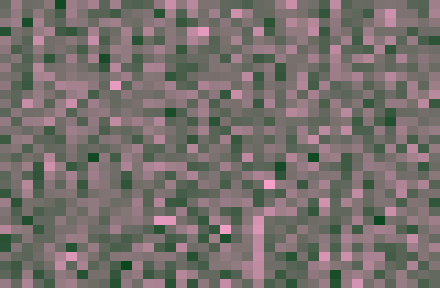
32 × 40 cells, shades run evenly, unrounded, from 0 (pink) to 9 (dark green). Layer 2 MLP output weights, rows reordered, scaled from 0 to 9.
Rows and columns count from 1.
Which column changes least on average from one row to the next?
10
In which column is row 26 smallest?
21
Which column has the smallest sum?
7
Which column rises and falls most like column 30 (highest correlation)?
13
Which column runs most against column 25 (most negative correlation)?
34
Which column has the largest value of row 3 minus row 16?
3
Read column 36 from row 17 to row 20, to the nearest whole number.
3 5 4 3
